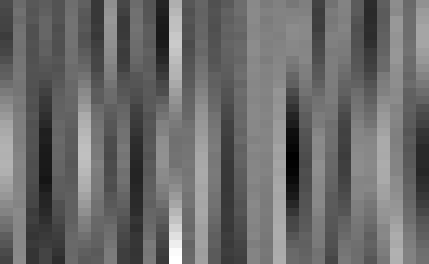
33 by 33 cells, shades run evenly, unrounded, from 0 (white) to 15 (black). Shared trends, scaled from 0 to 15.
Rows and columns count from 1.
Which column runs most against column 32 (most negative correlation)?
5
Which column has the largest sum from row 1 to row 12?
13
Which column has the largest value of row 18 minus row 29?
14
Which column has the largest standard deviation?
23
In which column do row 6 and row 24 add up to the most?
4
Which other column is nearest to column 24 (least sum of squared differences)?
9
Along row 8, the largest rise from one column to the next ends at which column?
15
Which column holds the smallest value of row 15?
7
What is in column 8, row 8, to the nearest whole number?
11
